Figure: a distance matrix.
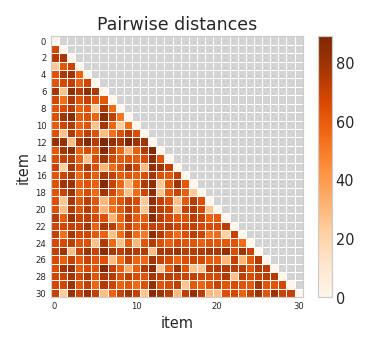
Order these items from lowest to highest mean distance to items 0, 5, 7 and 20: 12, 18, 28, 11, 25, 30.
11, 30, 18, 28, 25, 12
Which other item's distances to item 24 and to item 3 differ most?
0
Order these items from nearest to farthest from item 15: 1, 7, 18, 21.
1, 7, 21, 18
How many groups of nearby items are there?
9
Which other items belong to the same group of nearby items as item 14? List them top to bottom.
4
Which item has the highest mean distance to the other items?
12
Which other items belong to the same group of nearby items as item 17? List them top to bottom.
9, 13, 18, 27
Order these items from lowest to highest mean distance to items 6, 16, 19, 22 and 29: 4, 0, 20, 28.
20, 28, 0, 4
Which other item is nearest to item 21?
23
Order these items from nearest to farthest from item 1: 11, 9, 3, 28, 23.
11, 23, 3, 28, 9
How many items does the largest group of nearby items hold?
7
